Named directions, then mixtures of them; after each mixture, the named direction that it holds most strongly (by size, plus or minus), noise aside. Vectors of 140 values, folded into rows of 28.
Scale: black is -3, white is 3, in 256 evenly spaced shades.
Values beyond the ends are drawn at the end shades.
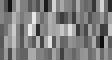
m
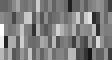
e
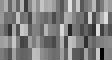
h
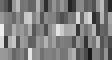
e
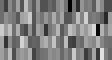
h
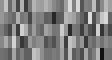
h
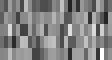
h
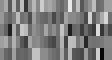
h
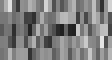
m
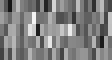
m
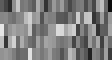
e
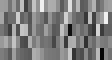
h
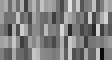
h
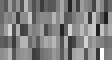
h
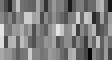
e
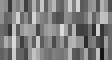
h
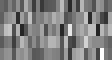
h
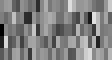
e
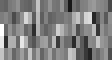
e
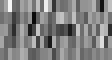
m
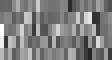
e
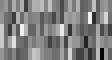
h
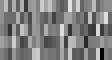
h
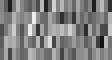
m
